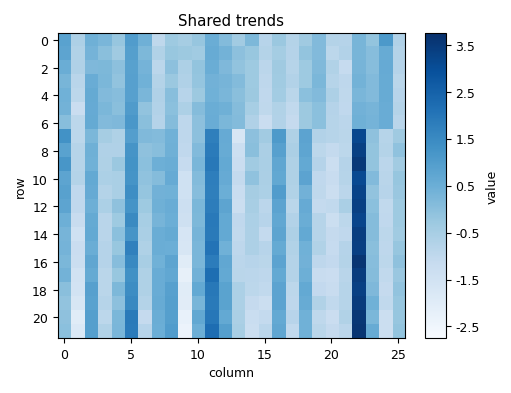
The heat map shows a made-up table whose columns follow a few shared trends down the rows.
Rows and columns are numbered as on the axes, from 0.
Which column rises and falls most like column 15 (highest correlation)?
0
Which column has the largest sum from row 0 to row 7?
5
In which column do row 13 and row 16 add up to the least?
9
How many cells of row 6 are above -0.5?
16
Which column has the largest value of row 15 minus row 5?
22
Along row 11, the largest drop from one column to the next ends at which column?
23
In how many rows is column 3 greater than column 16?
7
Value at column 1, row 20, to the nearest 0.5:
-2
